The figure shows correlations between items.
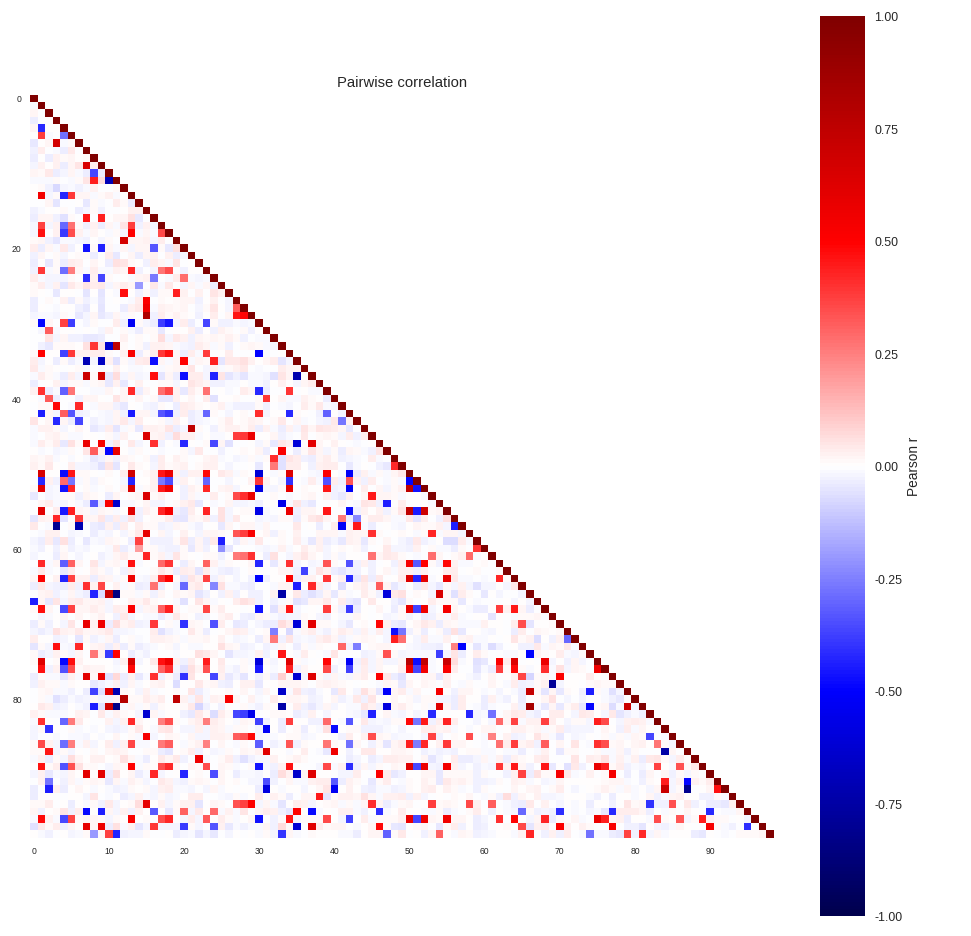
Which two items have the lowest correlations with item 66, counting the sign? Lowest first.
11, 33
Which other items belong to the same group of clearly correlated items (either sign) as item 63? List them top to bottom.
36
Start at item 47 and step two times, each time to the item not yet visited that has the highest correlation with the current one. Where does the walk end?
33
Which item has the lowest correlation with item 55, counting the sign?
30
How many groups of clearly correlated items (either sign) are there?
15
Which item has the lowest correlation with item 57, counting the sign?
3
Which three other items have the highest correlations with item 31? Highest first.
87, 40, 2
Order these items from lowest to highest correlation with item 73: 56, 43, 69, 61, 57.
57, 43, 61, 69, 56
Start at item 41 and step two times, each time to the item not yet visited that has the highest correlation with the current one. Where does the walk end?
6
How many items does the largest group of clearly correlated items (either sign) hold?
24
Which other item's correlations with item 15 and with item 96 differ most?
29
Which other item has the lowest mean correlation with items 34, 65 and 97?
35
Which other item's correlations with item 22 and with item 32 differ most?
88
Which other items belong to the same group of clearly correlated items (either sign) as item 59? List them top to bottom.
14, 25, 60
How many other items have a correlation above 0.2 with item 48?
3
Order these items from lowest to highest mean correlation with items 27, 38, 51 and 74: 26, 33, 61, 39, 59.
39, 26, 59, 61, 33
